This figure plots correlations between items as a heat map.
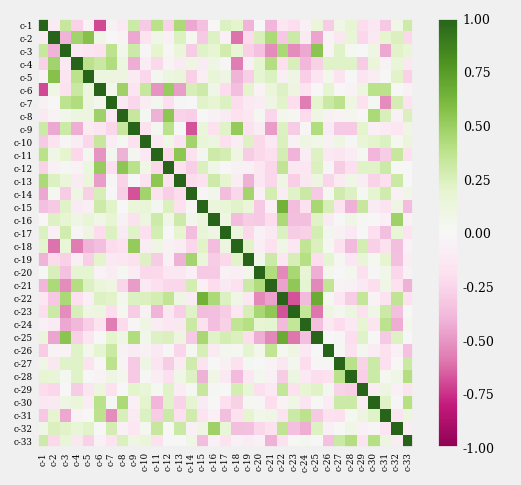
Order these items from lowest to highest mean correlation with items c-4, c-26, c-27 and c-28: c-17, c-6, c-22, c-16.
c-22, c-17, c-16, c-6
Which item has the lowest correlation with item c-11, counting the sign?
c-6
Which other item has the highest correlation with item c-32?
c-16
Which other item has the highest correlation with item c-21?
c-23
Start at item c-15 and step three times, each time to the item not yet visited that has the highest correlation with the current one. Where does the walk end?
c-3
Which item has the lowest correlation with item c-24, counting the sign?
c-7
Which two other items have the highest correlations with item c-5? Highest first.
c-2, c-4
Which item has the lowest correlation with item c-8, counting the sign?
c-11
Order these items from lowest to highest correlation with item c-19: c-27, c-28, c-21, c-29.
c-28, c-27, c-29, c-21
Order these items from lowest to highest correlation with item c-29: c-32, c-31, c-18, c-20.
c-20, c-32, c-31, c-18
